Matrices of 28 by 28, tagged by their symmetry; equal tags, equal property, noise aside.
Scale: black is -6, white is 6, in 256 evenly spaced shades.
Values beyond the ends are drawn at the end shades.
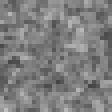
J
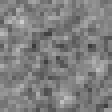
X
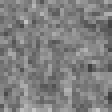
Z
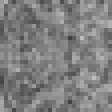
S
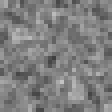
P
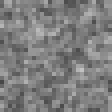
J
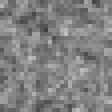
J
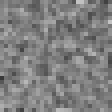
Z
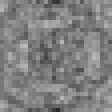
S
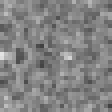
S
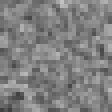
J
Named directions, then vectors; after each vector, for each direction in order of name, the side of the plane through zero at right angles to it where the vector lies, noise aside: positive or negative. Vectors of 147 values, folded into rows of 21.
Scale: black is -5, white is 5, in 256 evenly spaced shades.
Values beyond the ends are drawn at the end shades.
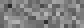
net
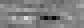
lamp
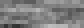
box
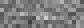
positive, negative, positive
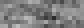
negative, positive, negative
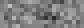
negative, positive, negative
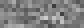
negative, negative, positive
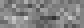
negative, positive, positive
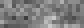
positive, negative, negative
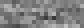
positive, positive, negative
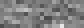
positive, positive, positive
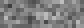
positive, negative, positive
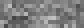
positive, negative, negative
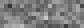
negative, negative, positive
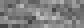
positive, negative, positive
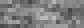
positive, negative, positive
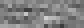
negative, negative, negative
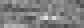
negative, negative, positive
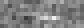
positive, negative, positive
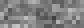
negative, positive, negative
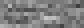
negative, negative, negative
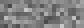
positive, positive, positive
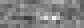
positive, negative, positive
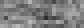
negative, positive, negative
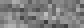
negative, negative, positive
